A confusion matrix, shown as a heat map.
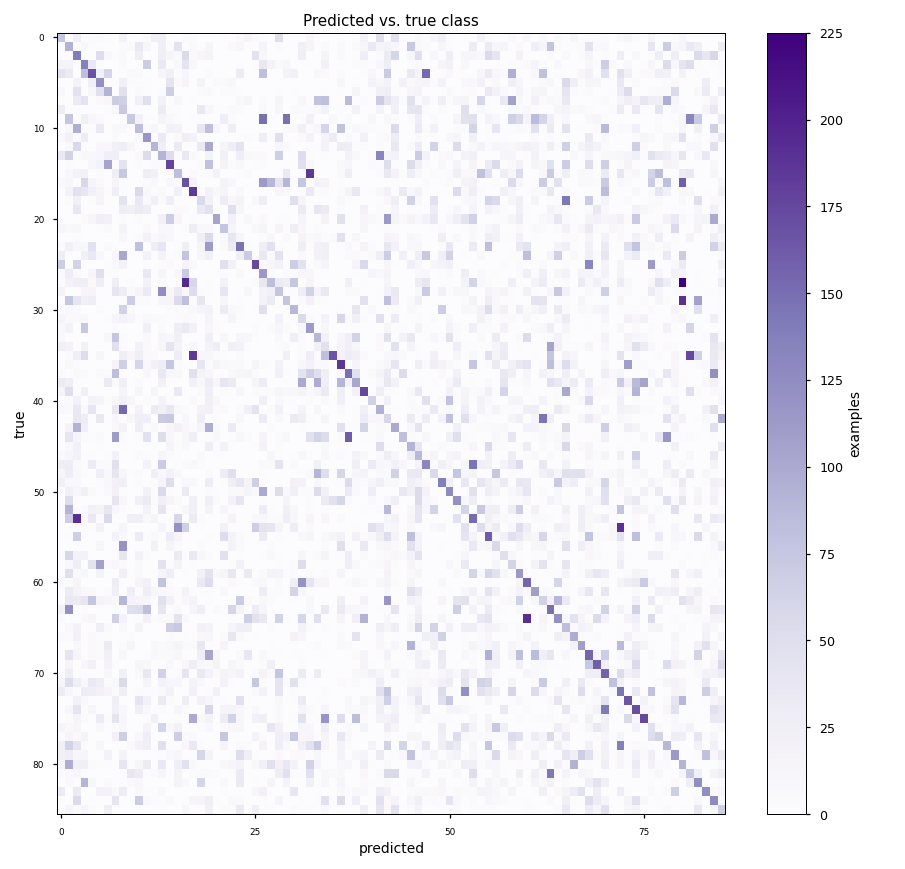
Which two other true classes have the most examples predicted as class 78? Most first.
44, 7
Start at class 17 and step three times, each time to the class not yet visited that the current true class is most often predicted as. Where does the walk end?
13
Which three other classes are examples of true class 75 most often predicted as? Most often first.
34, 17, 38
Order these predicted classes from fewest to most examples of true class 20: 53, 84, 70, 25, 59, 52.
25, 70, 59, 52, 53, 84
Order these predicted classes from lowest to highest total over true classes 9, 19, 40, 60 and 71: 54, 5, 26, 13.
5, 54, 13, 26
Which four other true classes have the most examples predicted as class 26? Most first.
9, 16, 50, 4
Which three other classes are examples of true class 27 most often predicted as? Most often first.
80, 16, 30
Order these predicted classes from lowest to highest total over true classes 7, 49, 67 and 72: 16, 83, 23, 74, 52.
16, 23, 74, 83, 52
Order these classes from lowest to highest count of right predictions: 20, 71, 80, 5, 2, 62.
62, 71, 80, 20, 5, 2
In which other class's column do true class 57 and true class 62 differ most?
42
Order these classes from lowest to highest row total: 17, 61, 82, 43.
82, 61, 43, 17
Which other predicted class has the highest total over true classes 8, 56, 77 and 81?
63
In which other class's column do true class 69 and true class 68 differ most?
19
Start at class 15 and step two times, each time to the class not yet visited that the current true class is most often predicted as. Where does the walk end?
3
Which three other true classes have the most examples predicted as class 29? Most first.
9, 16, 81
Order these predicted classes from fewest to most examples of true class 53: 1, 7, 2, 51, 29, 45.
7, 45, 29, 51, 1, 2
